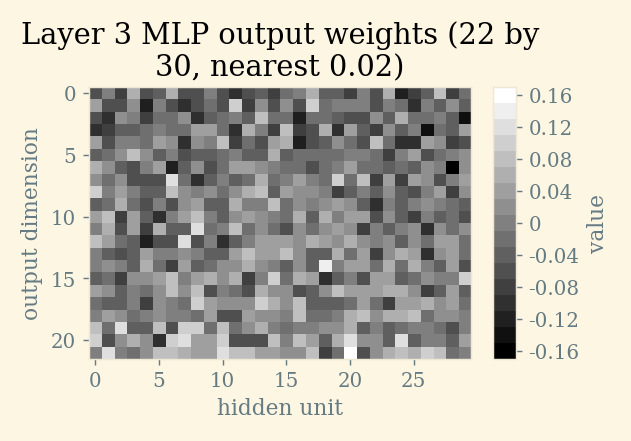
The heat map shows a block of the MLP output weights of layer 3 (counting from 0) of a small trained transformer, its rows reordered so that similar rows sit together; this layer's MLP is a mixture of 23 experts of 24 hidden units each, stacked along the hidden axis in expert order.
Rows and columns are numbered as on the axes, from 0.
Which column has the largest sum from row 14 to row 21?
20
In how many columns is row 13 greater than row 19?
14
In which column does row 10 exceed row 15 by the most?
18
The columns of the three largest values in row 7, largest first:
6, 19, 21
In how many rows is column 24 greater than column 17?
11
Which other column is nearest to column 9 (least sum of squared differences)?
27
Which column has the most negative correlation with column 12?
3
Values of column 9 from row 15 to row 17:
0.06 -0.06 0.04
